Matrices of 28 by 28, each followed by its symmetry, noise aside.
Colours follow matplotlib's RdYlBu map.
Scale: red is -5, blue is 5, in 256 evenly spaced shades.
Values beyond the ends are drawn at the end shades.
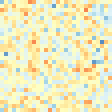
mirrored top to bottom.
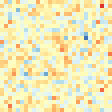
same after a half turn.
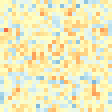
mirrored left to right.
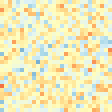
no symmetry.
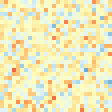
antisymmetric.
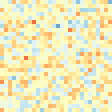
antisymmetric.
